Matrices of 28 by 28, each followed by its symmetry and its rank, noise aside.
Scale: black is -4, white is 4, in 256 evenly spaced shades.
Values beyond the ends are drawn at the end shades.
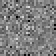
symmetric, rank five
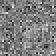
symmetric, rank seven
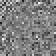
symmetric, rank six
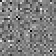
symmetric, rank seven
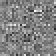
no symmetry, rank six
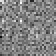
no symmetry, rank five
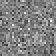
symmetric, rank five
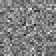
symmetric, rank seven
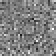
symmetric, rank seven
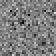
symmetric, rank seven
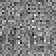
no symmetry, rank five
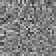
no symmetry, rank six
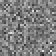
symmetric, rank seven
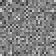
symmetric, rank seven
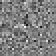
antisymmetric, rank six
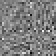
no symmetry, rank five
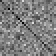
symmetric, rank seven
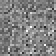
symmetric, rank seven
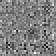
symmetric, rank six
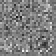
symmetric, rank seven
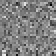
no symmetry, rank five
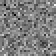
symmetric, rank seven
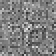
symmetric, rank seven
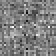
antisymmetric, rank six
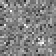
symmetric, rank six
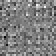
antisymmetric, rank six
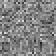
no symmetry, rank seven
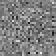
no symmetry, rank seven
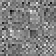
symmetric, rank five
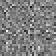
antisymmetric, rank six
